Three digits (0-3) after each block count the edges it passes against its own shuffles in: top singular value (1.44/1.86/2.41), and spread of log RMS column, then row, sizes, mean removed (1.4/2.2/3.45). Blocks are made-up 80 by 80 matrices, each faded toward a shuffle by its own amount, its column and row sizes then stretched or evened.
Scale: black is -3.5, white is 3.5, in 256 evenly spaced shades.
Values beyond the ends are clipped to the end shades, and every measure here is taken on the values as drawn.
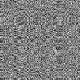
3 1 1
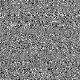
1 0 2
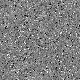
0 0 0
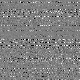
0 0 3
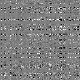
2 2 3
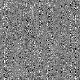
1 2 0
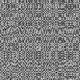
3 1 0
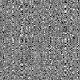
3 2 0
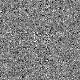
0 1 1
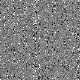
0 2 0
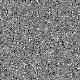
1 1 1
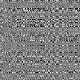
3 1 3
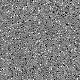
1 0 0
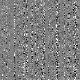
1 3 0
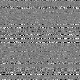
3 0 3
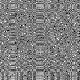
3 0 0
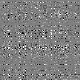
1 2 3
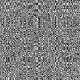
3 2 0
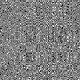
3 1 0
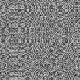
3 0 1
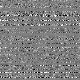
1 0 3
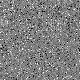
1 0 0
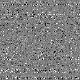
1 1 2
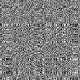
3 1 2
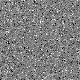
0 1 0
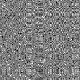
3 1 0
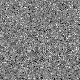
1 0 1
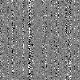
1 3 1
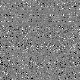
0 1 2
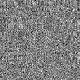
2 0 0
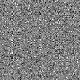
2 1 0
